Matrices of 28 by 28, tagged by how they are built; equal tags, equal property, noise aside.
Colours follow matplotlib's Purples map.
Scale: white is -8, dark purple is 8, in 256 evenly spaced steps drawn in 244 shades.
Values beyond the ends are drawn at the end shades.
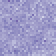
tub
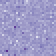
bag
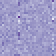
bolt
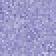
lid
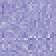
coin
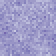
tub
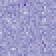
bolt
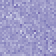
lid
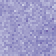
tub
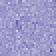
bolt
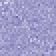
lid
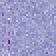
bolt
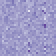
bolt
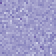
lid
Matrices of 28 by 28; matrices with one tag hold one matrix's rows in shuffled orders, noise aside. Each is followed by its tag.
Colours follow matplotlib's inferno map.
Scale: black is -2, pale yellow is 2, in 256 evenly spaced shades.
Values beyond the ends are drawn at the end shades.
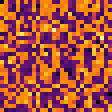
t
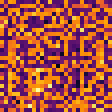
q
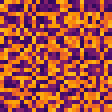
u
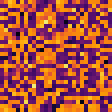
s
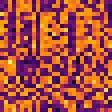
t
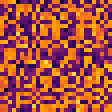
t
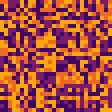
s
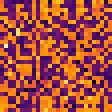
t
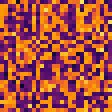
t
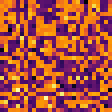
s
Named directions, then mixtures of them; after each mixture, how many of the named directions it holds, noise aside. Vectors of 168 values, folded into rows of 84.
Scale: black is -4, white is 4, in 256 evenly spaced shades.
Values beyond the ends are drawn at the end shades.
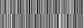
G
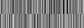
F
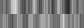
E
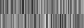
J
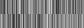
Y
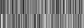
three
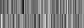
two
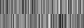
three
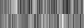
three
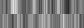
one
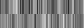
three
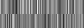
four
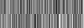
three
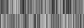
four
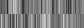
three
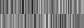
one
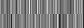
one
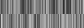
four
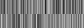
two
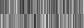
four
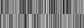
three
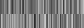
two
